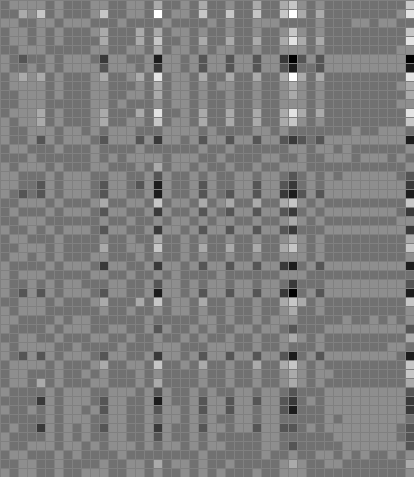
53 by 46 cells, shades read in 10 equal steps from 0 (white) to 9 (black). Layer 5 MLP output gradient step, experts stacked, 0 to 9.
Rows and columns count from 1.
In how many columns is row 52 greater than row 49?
18
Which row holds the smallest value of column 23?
2
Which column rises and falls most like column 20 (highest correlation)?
4
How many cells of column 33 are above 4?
24
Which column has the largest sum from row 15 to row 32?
46
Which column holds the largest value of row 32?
33
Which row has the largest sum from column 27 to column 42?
7
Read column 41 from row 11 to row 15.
5 5 5 5 5
